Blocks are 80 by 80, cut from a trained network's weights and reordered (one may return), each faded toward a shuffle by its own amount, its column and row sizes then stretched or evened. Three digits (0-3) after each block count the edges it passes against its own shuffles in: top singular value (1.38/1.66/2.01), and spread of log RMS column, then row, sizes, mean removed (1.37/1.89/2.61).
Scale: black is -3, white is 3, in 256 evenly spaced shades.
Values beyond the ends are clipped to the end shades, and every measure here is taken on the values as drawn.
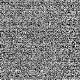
1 2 2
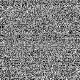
0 1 2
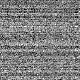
3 2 1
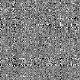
1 3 3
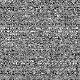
1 2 3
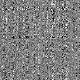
1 3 2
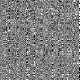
3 3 1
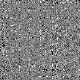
0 3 3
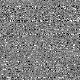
1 1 3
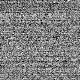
2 1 1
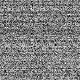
2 2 1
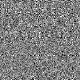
2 1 2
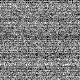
3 2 1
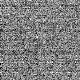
1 2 0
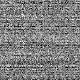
3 2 2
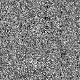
0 1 1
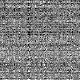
3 3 1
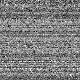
3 0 2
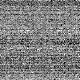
3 2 2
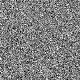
0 0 0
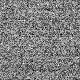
0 0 0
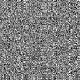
3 2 0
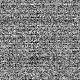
2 2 0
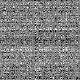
3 3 2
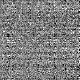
2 3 0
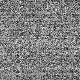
1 2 0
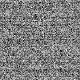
1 2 0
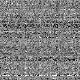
2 2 3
